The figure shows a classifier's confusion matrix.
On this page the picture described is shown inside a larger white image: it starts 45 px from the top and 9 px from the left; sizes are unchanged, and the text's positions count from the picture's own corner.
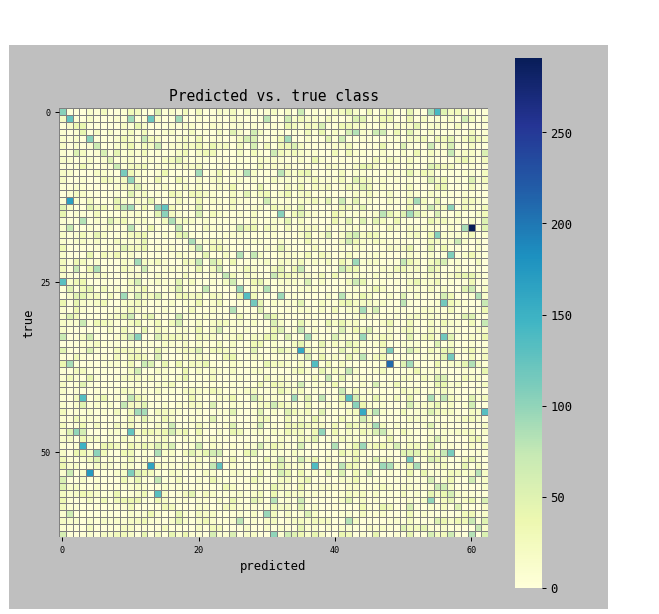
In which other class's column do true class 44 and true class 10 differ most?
62
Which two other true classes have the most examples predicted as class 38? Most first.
47, 42
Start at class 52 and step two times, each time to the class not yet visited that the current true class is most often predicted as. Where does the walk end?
1
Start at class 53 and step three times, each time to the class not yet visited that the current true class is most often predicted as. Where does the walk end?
56
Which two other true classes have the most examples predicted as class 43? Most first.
22, 3
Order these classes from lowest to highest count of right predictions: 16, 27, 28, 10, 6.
6, 16, 10, 28, 27
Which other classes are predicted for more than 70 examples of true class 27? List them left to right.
9, 32, 41, 61
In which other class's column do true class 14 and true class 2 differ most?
15
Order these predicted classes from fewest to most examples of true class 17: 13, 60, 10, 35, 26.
35, 13, 26, 10, 60
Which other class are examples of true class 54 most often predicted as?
14
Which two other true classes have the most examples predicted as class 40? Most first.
49, 33
